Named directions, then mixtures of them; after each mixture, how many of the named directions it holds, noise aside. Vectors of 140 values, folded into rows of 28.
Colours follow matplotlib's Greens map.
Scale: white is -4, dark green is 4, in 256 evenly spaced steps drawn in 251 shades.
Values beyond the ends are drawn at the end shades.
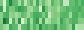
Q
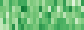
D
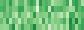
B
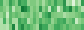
one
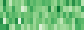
two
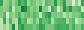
one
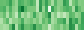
two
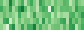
three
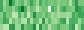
three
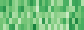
one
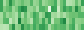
three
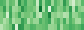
three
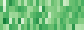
one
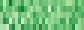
three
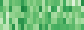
one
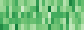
two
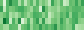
one
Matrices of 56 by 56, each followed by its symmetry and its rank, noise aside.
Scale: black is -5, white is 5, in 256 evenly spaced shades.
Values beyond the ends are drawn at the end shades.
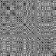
symmetric, rank four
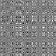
no symmetry, rank three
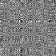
no symmetry, rank four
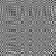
symmetric, rank two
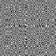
no symmetry, rank three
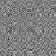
no symmetry, rank four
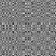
antisymmetric, rank two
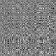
antisymmetric, rank four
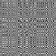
antisymmetric, rank two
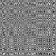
no symmetry, rank two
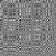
symmetric, rank two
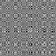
symmetric, rank two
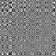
symmetric, rank two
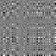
antisymmetric, rank two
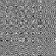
antisymmetric, rank four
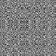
no symmetry, rank four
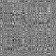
antisymmetric, rank four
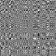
antisymmetric, rank four
